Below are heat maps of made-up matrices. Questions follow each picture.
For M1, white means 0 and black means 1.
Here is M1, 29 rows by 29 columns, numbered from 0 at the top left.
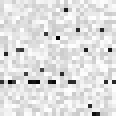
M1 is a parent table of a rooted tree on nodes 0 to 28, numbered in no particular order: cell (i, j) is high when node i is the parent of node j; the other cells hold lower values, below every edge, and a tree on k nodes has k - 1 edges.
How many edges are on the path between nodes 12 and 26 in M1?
2
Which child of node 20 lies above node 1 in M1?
13
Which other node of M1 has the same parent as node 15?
6
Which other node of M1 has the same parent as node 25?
19
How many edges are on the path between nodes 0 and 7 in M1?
2
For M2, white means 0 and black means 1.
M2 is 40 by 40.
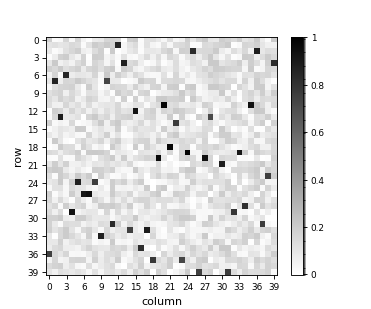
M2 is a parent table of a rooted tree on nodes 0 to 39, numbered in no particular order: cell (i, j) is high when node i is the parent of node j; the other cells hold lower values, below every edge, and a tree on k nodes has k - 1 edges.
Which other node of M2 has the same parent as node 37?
11
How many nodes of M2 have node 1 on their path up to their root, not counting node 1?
2
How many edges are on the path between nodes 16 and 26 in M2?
5
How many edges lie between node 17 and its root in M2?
2
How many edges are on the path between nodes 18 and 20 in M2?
4
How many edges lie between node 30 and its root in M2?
7
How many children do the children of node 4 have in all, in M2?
4
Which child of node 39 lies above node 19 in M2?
31
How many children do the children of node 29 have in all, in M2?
4
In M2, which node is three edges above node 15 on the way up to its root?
7
